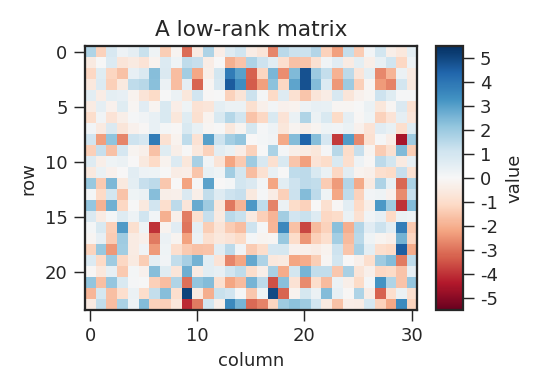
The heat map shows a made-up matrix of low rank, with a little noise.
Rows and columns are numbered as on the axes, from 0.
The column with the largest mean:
20
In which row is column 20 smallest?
16
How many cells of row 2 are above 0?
17
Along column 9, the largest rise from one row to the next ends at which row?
22
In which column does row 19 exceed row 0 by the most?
9
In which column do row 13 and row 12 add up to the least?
29
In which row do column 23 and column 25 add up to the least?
8
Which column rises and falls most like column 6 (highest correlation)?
24
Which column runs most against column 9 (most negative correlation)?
18
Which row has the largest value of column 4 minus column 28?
3
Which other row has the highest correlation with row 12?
0
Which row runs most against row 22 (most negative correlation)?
21
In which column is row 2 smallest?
15
